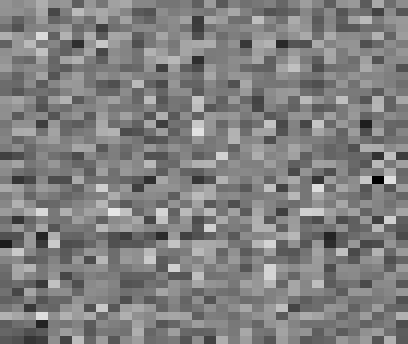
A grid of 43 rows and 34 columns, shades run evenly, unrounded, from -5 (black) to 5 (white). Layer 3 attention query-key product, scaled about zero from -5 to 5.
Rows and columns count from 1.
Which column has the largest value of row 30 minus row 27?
24
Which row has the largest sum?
27
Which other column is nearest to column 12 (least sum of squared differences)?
21
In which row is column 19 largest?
20
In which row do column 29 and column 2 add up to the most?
32
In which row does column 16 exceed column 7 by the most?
6
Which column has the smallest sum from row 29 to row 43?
4
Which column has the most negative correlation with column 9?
25
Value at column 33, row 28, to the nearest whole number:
3
